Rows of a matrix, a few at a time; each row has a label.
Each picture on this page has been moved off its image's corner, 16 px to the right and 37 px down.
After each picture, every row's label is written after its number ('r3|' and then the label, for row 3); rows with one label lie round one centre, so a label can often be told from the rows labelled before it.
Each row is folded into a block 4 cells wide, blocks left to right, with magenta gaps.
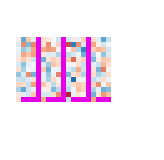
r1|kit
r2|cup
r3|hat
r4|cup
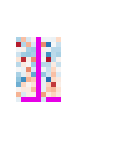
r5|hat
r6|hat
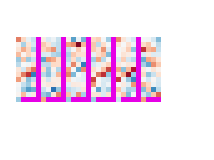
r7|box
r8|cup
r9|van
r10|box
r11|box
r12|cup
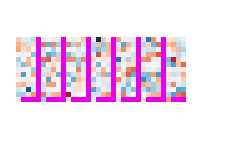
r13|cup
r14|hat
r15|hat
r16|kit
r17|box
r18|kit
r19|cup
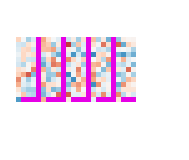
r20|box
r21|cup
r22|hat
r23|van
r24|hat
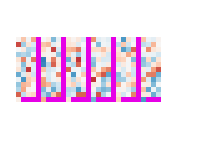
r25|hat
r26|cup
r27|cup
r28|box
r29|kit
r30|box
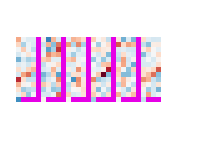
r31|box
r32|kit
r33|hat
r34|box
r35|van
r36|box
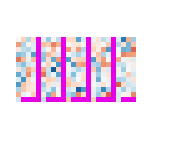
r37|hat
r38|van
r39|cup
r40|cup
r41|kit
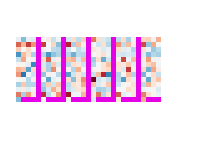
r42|van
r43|hat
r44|hat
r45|box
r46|hat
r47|hat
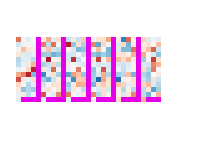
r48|box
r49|hat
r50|hat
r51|hat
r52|kit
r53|cup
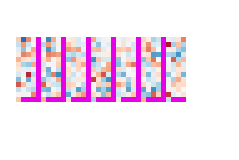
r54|kit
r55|kit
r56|cup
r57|box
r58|cup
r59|cup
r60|hat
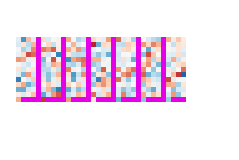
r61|kit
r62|cup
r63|cup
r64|hat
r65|box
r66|van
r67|box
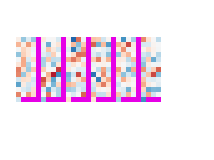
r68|van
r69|box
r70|kit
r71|hat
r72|van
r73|box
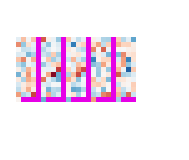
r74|hat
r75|box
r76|box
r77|cup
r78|van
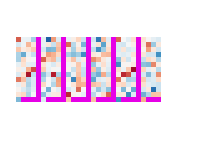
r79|box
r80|kit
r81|hat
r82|kit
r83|box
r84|cup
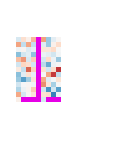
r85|hat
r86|box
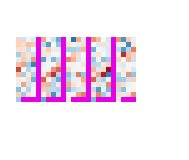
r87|van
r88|box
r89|kit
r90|box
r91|kit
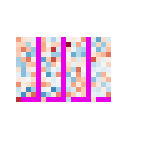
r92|cup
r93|cup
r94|hat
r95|kit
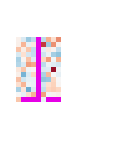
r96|cup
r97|hat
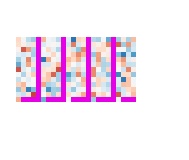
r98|cup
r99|box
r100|kit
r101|van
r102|hat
